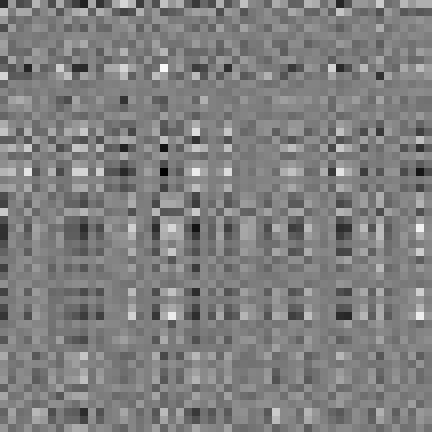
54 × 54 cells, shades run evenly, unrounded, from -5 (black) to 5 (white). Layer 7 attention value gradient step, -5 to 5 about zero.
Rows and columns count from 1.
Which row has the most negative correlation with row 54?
43
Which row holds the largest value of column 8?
9
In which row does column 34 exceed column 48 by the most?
10
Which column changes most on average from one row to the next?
25
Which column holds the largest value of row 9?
21
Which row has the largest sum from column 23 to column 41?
22
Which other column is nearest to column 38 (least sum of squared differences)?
44
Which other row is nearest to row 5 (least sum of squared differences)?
12
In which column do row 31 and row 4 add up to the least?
1
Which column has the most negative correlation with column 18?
40
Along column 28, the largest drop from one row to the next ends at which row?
2
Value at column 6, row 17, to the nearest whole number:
-1
